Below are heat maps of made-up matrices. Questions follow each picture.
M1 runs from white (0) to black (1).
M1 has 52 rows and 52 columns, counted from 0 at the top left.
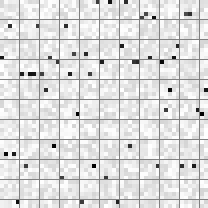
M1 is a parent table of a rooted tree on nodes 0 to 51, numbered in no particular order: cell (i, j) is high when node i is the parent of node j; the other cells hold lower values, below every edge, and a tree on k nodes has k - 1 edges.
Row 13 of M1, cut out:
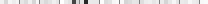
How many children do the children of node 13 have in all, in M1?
6
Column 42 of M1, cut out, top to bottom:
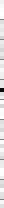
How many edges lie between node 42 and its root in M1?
9
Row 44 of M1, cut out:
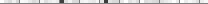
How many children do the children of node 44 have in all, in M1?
5
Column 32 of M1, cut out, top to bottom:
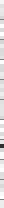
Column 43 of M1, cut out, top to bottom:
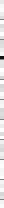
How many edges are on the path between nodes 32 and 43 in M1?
9
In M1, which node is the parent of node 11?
22
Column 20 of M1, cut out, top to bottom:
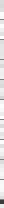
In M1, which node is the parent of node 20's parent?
28
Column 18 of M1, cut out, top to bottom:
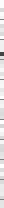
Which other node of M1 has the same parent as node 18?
21
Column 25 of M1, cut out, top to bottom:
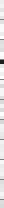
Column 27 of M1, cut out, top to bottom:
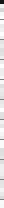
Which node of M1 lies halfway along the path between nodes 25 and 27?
14
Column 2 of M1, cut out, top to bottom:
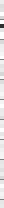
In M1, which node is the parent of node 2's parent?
41
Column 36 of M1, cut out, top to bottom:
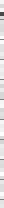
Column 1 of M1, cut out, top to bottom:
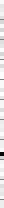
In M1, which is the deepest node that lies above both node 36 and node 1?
38
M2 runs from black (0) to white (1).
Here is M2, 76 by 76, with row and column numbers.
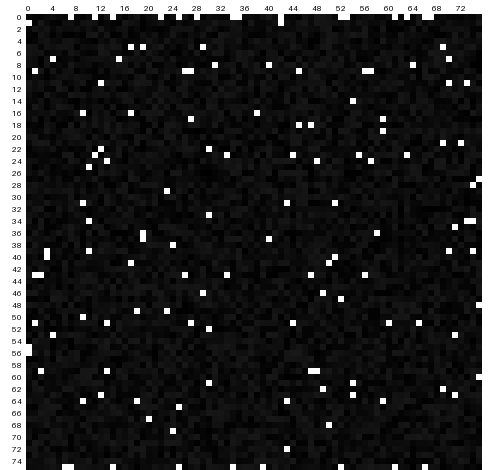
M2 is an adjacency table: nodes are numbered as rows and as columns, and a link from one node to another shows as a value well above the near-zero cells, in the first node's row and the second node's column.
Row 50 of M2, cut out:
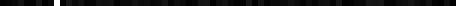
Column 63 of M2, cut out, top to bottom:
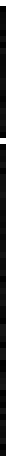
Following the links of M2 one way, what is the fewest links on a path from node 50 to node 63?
4
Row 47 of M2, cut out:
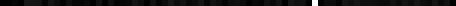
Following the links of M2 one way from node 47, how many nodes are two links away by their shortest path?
1
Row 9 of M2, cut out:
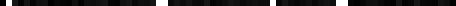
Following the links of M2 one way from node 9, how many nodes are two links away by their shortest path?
3
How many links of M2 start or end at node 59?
7
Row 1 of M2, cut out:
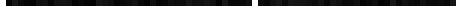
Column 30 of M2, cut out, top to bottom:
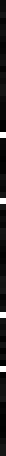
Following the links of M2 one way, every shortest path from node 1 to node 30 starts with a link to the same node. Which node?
node 0
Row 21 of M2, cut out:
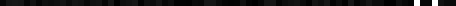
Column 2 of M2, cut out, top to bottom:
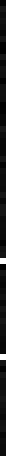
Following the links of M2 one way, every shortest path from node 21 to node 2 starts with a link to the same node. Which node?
node 72
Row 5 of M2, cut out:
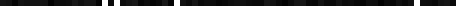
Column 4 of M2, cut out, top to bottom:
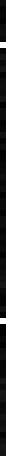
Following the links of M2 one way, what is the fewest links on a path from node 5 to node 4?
5
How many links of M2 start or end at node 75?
12
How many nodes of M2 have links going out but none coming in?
10
